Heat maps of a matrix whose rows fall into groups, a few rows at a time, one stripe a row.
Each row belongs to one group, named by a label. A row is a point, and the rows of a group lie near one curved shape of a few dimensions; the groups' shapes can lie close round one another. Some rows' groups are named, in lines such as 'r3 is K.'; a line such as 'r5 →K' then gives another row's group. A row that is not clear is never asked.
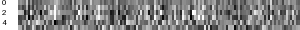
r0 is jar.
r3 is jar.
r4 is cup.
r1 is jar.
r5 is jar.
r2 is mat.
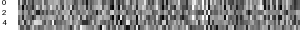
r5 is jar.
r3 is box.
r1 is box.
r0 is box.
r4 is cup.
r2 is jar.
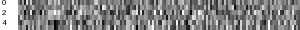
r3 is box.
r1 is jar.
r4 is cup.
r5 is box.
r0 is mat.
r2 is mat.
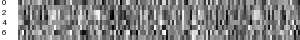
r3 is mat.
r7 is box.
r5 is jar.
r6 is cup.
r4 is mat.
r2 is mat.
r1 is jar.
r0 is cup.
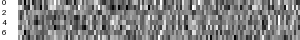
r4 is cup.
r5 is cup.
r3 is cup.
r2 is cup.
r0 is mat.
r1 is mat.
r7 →jar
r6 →mat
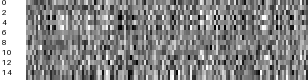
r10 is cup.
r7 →jar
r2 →box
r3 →mat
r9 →jar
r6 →jar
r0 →box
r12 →jar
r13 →jar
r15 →cup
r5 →mat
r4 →box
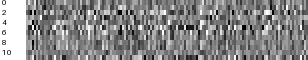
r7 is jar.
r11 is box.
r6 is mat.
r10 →cup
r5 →box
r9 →mat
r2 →box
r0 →jar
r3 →jar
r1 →cup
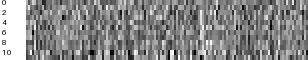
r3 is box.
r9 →jar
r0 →cup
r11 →cup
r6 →mat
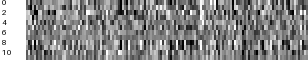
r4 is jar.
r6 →jar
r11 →jar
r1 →box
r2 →mat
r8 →box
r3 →mat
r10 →jar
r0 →box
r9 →box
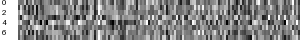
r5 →cup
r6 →jar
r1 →jar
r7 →cup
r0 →box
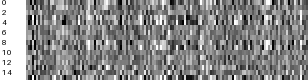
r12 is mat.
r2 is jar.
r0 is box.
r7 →mat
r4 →box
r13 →jar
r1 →mat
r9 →box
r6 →mat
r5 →jar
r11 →mat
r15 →box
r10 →jar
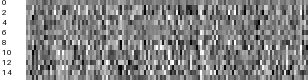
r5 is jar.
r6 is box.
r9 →box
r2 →box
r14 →box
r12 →cup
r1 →box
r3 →mat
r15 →mat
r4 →cup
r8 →box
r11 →mat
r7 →jar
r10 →mat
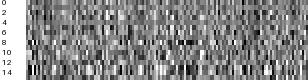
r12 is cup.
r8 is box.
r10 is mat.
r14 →box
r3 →cup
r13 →box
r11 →mat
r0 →jar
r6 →cup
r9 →jar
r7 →cup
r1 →cup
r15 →cup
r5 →cup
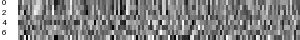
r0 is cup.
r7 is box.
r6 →mat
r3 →jar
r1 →cup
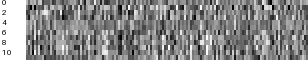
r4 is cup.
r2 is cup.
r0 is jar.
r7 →jar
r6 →mat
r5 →cup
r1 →box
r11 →cup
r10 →mat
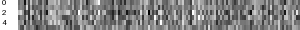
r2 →mat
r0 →mat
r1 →jar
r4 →mat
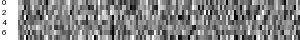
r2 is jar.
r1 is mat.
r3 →box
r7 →box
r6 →jar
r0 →mat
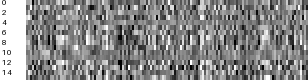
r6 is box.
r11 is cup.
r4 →cup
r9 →mat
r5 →mat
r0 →mat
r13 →box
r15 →box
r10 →cup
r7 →mat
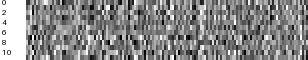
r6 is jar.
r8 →jar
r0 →cup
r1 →cup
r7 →box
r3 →cup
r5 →mat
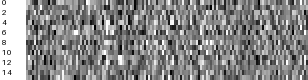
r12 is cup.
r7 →jar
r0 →mat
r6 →mat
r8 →jar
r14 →jar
